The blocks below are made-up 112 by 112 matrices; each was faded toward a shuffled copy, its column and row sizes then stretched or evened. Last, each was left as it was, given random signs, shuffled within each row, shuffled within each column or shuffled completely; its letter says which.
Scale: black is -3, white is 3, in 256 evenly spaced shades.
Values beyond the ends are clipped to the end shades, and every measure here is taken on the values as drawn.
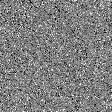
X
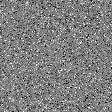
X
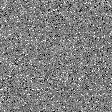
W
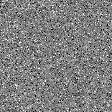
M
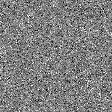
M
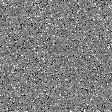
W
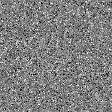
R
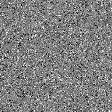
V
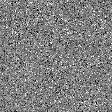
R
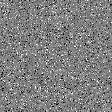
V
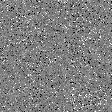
M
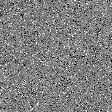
M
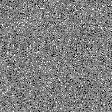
V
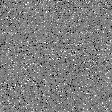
W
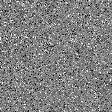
R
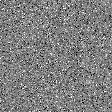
M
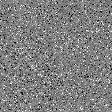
V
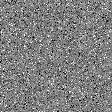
M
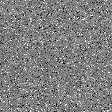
W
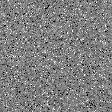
V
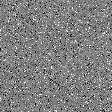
M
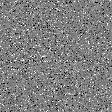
W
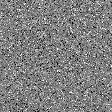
M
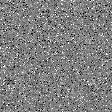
V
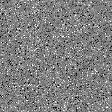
V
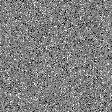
M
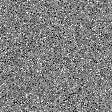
W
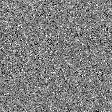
W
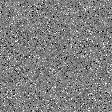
W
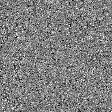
M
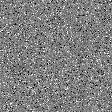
X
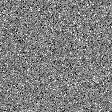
X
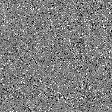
R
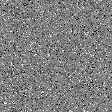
R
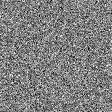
X
